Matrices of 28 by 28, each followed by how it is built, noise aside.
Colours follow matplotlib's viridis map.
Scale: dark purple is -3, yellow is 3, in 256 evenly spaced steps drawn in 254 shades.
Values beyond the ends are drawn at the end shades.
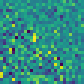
lower triangular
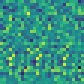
repeating columns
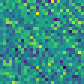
Toeplitz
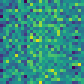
repeating rows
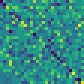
diagonal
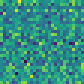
repeating columns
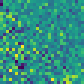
lower triangular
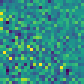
lower triangular
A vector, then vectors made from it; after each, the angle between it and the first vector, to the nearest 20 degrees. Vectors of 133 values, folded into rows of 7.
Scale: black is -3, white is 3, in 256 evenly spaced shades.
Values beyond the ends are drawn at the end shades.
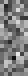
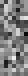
160 degrees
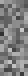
80 degrees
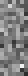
100 degrees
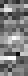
120 degrees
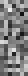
100 degrees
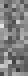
60 degrees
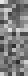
100 degrees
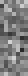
120 degrees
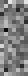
100 degrees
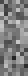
40 degrees
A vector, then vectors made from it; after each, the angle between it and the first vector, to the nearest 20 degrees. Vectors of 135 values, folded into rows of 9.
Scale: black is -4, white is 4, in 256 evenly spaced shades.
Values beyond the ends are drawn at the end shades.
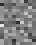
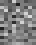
60 degrees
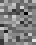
120 degrees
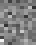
60 degrees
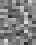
100 degrees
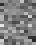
40 degrees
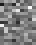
60 degrees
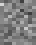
100 degrees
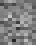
60 degrees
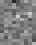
100 degrees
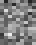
80 degrees
